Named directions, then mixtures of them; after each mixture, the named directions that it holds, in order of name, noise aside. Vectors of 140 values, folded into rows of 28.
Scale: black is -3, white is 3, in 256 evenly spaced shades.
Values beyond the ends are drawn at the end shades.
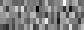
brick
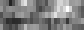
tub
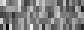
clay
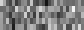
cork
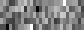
brick, clay, tub.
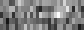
clay, cork, tub.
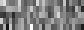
clay.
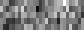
brick, tub.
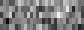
clay, cork, tub.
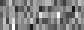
brick, cork.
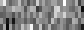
brick, clay, tub.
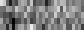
clay, cork, tub.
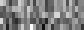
clay, cork, tub.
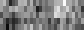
brick, clay, tub.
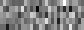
brick.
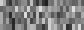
cork.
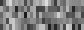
cork.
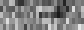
clay, cork, tub.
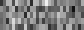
cork.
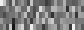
clay, cork.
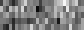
brick, tub.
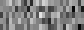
clay, cork.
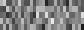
brick, clay, cork.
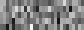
brick, cork.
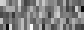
clay.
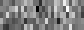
brick, tub.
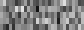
brick, cork.
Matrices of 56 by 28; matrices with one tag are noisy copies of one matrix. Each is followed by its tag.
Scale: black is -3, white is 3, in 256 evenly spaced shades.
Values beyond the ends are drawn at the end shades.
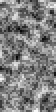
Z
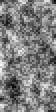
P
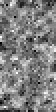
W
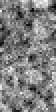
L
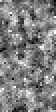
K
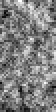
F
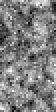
L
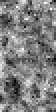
P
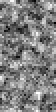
Z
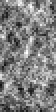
F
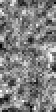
W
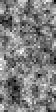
P
